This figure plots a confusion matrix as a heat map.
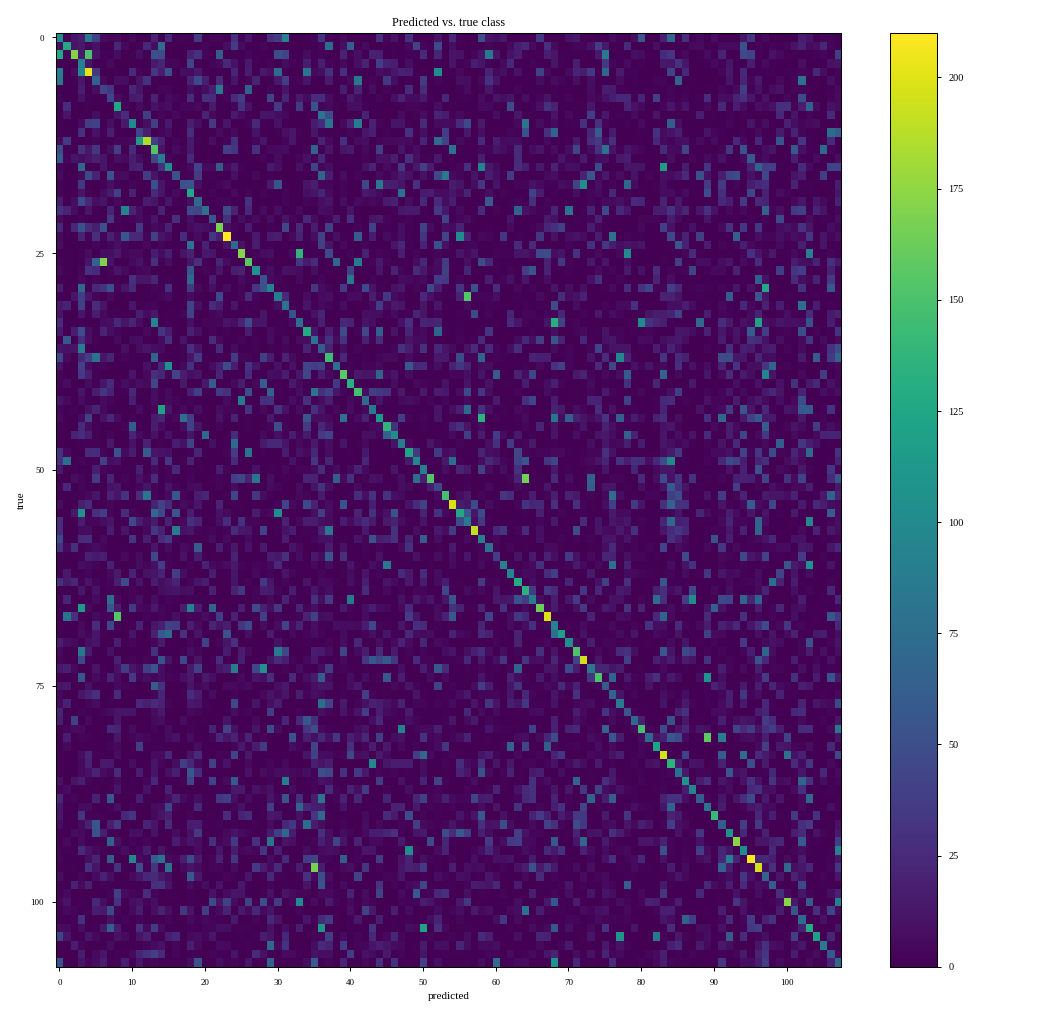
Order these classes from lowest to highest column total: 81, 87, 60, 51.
81, 51, 87, 60
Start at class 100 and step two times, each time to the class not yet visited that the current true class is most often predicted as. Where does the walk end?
68
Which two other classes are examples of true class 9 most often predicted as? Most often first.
36, 37
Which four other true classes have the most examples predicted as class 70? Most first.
20, 44, 73, 60
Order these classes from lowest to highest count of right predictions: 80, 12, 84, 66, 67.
84, 80, 66, 12, 67
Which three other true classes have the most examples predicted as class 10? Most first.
95, 45, 56
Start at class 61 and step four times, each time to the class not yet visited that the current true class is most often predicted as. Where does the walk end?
35
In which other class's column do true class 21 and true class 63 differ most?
98
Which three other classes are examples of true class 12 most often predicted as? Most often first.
11, 52, 99
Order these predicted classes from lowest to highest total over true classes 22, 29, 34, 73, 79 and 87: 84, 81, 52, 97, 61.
61, 81, 84, 52, 97
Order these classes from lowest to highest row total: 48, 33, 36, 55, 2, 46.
36, 46, 48, 55, 33, 2
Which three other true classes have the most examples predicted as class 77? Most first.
104, 37, 44
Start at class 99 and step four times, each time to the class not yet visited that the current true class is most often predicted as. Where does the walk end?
14
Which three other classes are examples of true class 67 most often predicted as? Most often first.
8, 1, 83
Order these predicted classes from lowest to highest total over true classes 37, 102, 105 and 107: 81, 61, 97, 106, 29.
81, 61, 106, 97, 29
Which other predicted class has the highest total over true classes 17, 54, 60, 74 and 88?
76
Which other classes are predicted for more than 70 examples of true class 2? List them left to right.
0, 4, 59, 75
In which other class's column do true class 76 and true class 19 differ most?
59
